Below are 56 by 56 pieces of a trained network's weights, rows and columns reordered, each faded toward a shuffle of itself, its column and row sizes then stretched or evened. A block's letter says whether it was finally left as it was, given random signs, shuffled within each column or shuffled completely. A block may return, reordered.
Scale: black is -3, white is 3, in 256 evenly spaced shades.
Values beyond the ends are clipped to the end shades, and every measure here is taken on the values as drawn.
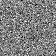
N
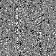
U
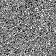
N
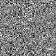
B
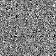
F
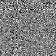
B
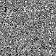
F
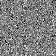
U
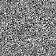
F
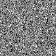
U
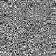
B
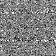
F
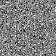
U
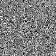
F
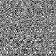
B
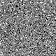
N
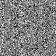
U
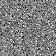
N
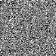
F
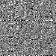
B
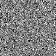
F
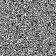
N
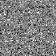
F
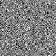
B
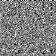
F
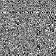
B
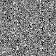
U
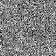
U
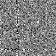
F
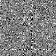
F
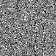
U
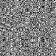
B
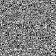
B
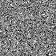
N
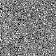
F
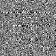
B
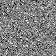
N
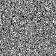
U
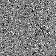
U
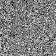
U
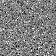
N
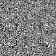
B
